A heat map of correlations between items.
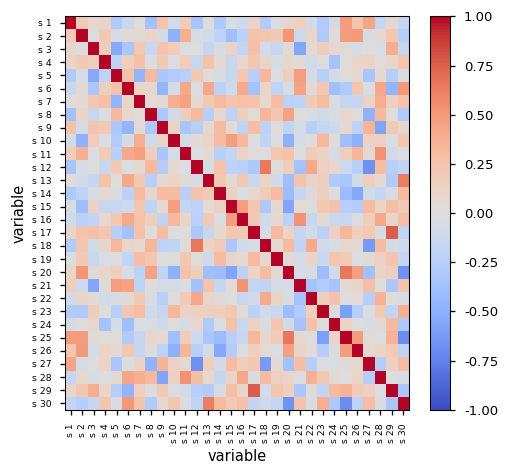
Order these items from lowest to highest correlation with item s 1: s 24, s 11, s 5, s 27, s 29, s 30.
s 5, s 30, s 24, s 29, s 11, s 27
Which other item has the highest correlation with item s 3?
s 29
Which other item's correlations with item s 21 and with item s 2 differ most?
s 16
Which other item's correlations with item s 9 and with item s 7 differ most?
s 28
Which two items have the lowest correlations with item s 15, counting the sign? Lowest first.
s 20, s 2
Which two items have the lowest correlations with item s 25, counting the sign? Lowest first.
s 30, s 23
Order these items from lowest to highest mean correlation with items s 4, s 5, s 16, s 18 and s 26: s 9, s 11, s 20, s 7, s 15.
s 9, s 15, s 7, s 11, s 20
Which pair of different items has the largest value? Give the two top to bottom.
s 17, s 29
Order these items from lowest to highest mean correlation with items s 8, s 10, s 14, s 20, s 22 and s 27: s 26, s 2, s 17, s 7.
s 26, s 2, s 17, s 7
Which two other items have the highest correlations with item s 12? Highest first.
s 18, s 22
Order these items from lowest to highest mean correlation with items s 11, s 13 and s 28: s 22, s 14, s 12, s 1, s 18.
s 14, s 1, s 12, s 18, s 22
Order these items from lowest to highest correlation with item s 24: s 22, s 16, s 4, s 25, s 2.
s 4, s 16, s 2, s 25, s 22
